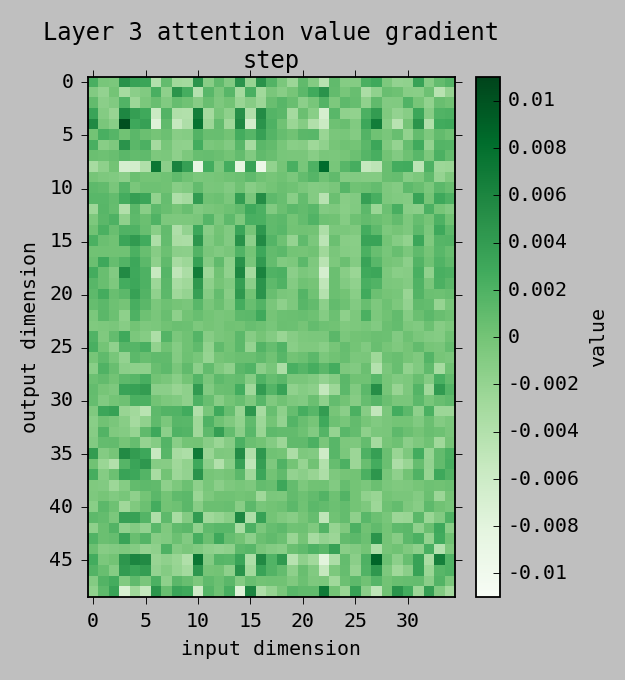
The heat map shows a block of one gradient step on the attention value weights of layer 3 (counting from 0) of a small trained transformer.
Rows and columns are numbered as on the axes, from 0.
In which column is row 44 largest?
23
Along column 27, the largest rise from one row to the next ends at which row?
45
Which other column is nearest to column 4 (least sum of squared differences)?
16
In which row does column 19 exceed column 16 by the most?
8
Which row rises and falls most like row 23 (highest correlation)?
9
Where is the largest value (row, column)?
4, 3
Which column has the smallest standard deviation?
28
